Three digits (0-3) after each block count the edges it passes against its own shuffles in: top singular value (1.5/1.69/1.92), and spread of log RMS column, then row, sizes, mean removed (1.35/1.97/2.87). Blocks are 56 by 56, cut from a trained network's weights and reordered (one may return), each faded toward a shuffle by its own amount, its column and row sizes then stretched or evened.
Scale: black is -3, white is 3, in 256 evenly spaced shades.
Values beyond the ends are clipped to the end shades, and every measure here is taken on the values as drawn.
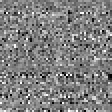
0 0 3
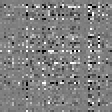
1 3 3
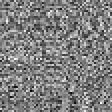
3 0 0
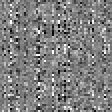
2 3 1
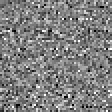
0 0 2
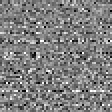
2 0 3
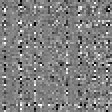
0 3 2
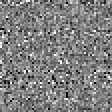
1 1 2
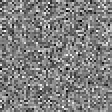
2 1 1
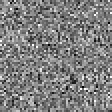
2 0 1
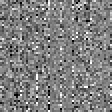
0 3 1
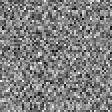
2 0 0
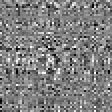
3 2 3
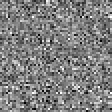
1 0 2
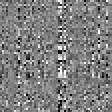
3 3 1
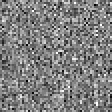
2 1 0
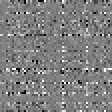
1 2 3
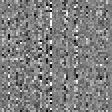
2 3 0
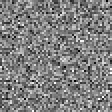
1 0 0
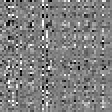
3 3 2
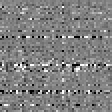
2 1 3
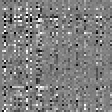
1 3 2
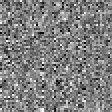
1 2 0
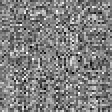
2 1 0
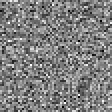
1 0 0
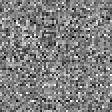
2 0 2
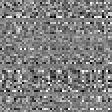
3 1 3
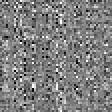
2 3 1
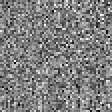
2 1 0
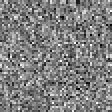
2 0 1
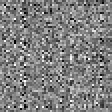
3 2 1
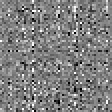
0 3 2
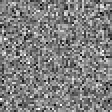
1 0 0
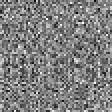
3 1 0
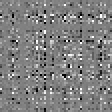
1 3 3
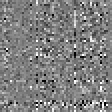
1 3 2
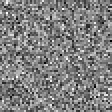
1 0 0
